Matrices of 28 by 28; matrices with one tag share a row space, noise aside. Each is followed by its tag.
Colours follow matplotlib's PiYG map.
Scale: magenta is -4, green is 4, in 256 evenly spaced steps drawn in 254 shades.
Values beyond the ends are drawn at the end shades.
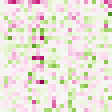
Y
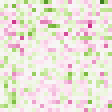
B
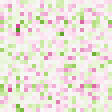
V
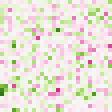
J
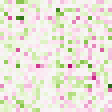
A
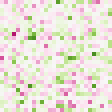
V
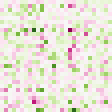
Y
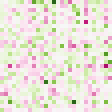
Y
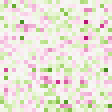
B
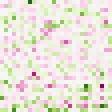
B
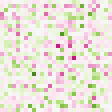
V
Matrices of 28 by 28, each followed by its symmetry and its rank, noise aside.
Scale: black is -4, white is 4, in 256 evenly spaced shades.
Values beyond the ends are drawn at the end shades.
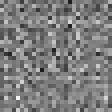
no symmetry, rank six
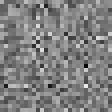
no symmetry, rank six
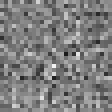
antisymmetric, rank six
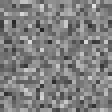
antisymmetric, rank six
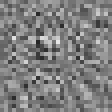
antisymmetric, rank four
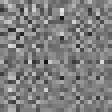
no symmetry, rank three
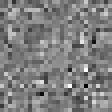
symmetric, rank six
